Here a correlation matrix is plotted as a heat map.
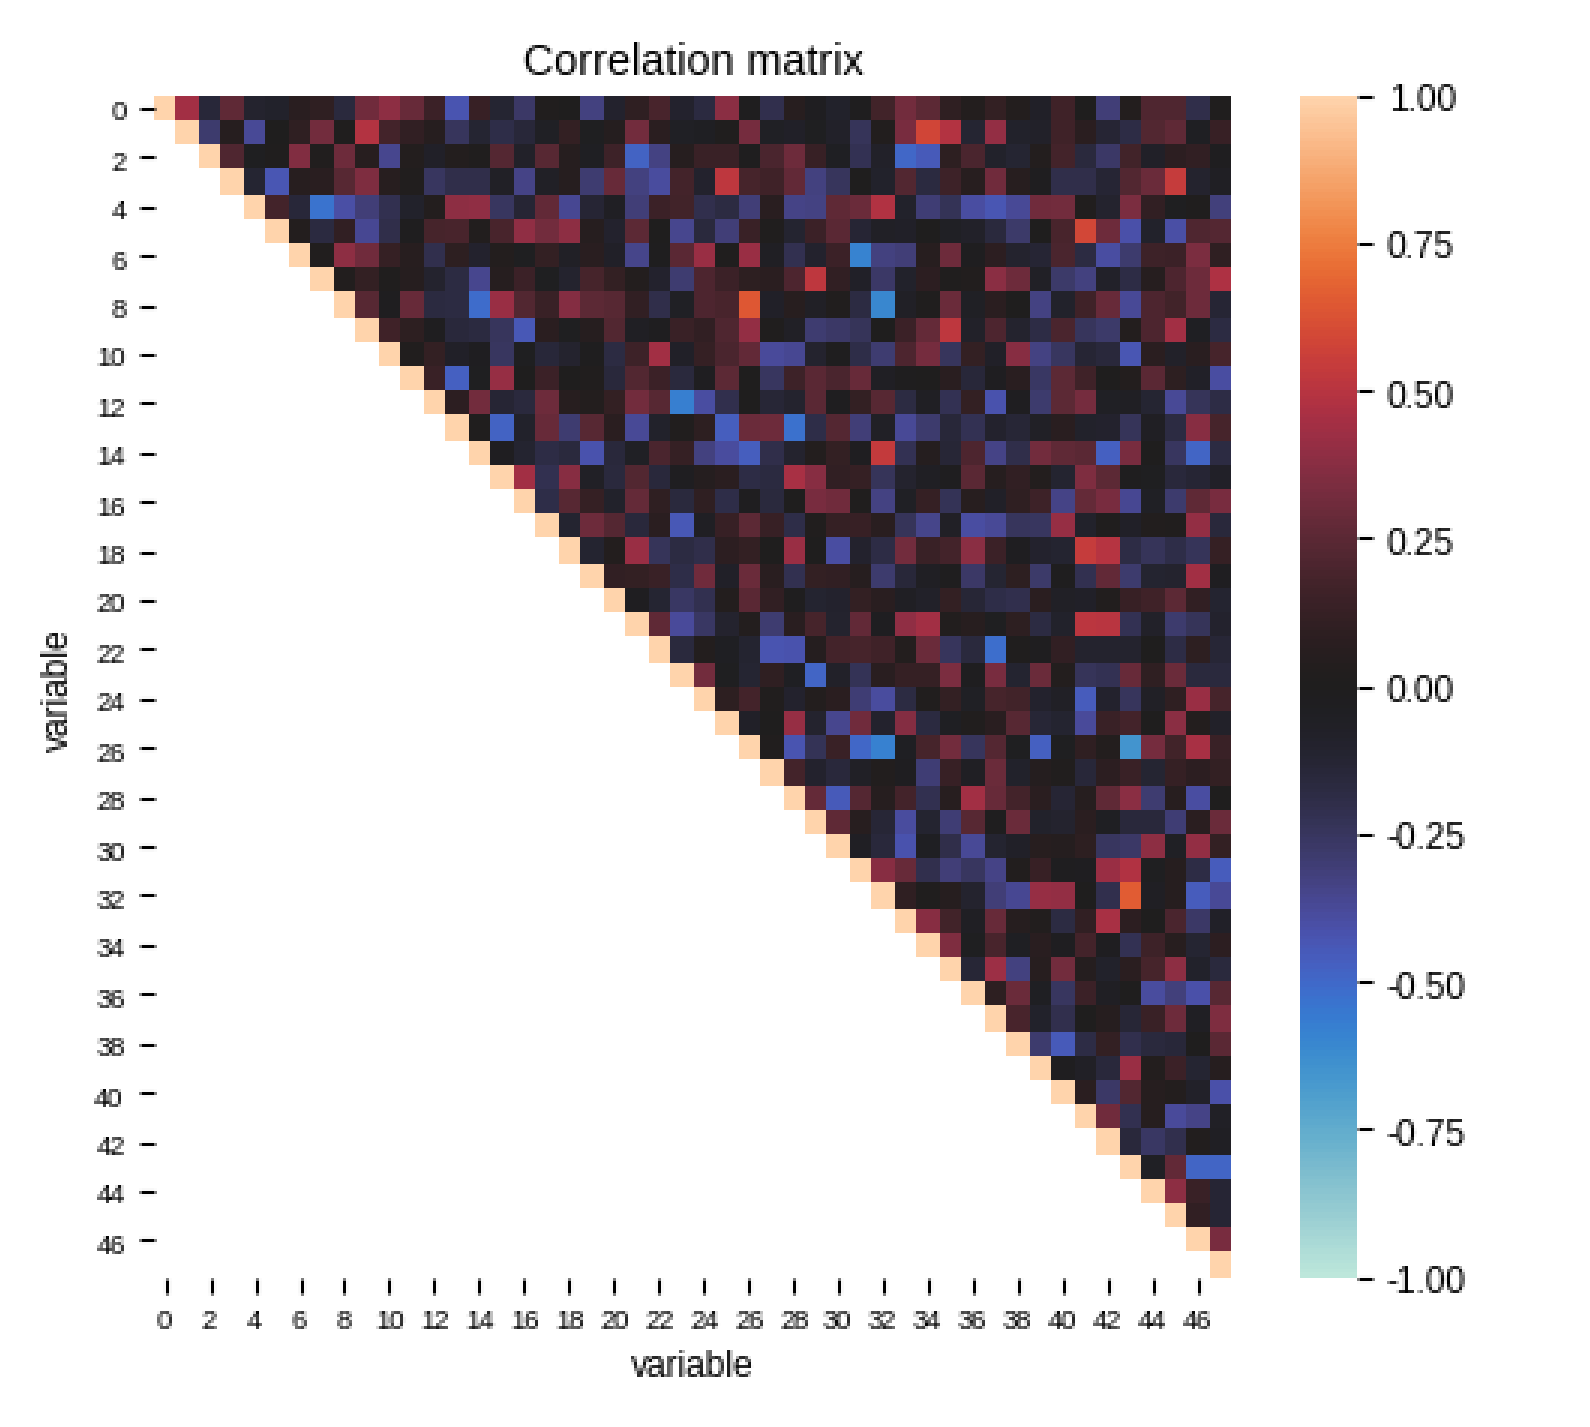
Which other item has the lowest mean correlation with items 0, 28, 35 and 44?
13
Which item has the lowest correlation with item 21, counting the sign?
2
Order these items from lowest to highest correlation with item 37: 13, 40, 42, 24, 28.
40, 13, 42, 24, 28
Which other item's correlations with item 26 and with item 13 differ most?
8
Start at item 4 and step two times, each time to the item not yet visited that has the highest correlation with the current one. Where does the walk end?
43
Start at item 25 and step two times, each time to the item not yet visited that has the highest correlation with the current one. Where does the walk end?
45
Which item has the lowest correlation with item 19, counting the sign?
14
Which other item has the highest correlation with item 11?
15
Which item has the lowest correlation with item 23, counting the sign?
12
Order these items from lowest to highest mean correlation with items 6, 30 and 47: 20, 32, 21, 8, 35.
32, 21, 20, 35, 8
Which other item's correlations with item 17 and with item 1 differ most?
34
